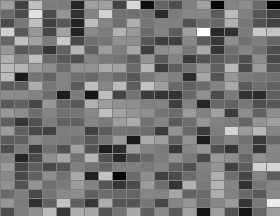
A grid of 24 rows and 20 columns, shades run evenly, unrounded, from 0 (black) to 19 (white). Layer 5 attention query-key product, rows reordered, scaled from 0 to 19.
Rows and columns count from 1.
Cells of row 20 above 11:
3
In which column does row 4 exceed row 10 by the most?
15
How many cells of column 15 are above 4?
21
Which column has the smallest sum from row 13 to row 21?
2
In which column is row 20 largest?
8
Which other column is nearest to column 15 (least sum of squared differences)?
1
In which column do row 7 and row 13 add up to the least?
17
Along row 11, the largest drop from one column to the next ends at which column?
9
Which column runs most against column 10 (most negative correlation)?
11
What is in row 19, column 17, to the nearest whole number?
5
